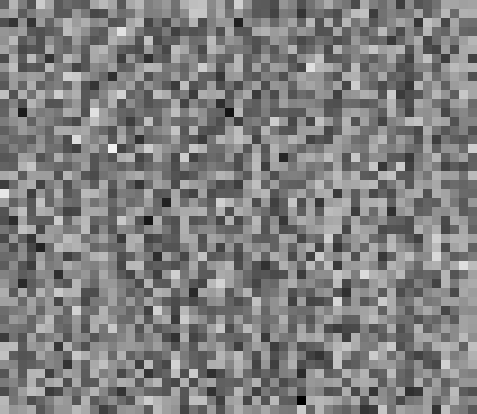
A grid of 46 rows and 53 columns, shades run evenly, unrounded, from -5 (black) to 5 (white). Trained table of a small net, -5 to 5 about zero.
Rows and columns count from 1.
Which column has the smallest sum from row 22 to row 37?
4
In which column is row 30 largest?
52
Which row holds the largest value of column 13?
17
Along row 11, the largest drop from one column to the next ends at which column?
45
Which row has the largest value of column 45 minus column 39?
19
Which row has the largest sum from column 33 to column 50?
31
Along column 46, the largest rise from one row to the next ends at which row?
14
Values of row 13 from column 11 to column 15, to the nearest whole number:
4 1 0 -1 -1
